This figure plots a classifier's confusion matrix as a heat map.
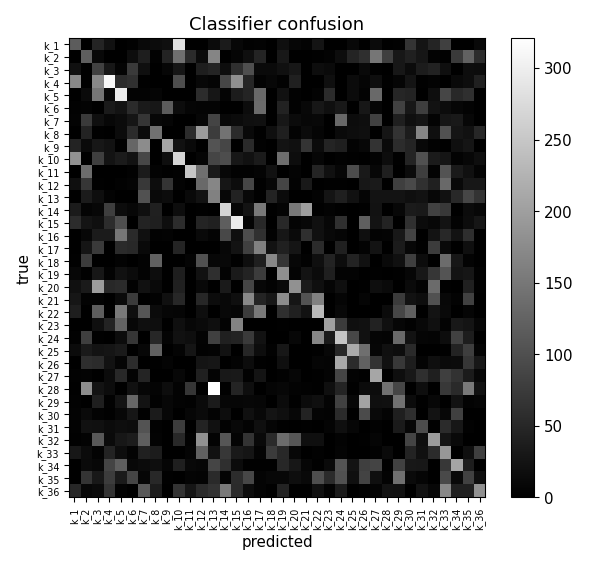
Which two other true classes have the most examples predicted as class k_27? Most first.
k_2, k_5
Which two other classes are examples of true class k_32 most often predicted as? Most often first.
k_12, k_19
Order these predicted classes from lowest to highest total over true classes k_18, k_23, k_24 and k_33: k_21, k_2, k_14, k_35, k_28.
k_21, k_28, k_35, k_14, k_2
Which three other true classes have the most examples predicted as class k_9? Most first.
k_6, k_12, k_2
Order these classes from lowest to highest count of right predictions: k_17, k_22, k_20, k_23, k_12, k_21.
k_21, k_12, k_17, k_20, k_23, k_22
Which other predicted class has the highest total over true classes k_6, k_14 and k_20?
k_17
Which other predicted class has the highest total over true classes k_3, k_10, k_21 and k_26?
k_19
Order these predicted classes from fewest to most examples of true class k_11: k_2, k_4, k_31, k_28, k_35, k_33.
k_4, k_35, k_28, k_31, k_33, k_2
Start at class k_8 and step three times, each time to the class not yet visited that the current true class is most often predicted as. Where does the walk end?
k_7
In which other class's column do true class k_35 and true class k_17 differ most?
k_29
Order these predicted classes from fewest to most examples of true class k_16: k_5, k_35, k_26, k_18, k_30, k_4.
k_18, k_26, k_4, k_35, k_30, k_5
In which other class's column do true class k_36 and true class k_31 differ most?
k_14
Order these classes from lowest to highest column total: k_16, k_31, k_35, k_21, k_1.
k_21, k_1, k_31, k_35, k_16
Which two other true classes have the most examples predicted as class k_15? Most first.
k_4, k_23
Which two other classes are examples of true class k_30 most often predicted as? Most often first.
k_26, k_34
